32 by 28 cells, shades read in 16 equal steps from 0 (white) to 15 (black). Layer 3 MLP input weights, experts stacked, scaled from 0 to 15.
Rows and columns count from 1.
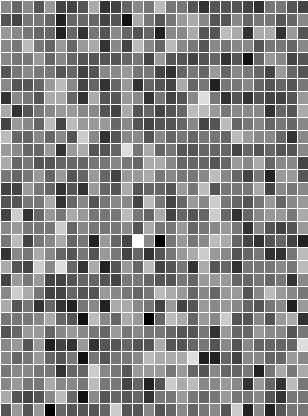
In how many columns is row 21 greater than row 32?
12
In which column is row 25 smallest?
21
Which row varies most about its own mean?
19
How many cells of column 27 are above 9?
12
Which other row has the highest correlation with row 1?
29
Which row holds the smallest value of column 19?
8
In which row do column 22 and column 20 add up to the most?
28
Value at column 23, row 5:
14
